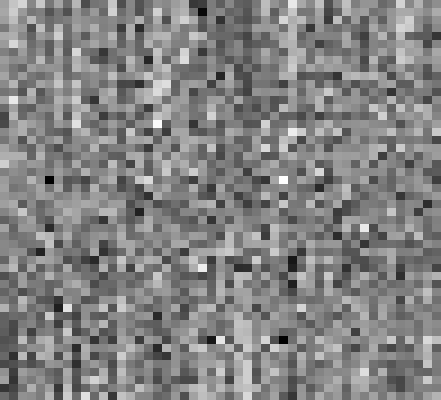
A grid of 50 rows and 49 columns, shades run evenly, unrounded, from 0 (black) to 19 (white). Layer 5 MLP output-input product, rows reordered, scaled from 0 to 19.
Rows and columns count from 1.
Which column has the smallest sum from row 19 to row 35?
24
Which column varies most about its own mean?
33
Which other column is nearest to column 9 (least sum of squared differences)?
18
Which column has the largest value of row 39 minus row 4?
14
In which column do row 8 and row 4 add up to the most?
45
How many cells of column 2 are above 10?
24
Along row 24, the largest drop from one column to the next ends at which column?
40
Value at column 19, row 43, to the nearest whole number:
5
